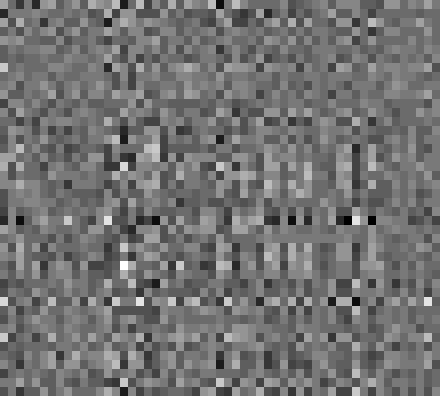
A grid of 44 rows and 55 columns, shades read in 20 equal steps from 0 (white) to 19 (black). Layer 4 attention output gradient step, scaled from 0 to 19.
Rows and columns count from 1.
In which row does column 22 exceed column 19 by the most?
17
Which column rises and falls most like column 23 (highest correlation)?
32
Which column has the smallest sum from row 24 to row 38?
16
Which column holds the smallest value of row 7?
14
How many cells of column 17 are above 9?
25
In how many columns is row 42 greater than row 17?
23
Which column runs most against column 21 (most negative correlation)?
20
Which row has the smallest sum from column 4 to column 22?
34
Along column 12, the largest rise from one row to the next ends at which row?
2
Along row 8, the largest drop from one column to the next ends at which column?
15
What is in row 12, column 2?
9
